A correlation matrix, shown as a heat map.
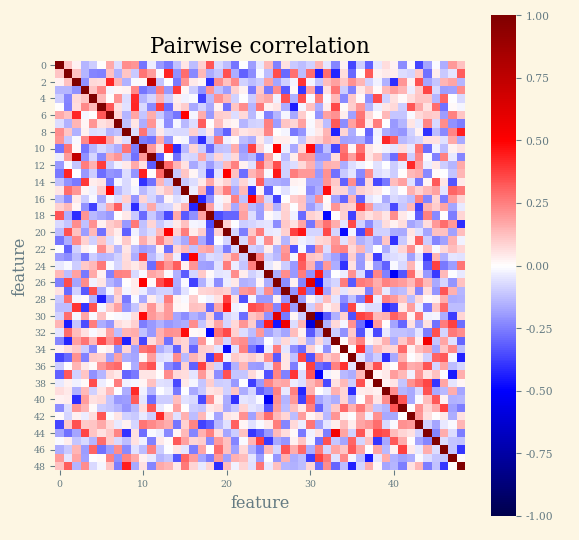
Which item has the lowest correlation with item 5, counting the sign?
28
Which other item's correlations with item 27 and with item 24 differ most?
31
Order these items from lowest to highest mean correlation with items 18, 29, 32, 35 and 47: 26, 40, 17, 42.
26, 40, 42, 17
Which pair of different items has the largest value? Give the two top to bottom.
2, 11
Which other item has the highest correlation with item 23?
16
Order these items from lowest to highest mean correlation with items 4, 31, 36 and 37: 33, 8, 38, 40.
8, 40, 33, 38
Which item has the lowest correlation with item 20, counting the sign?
34
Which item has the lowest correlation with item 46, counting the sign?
48
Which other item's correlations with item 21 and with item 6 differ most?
15
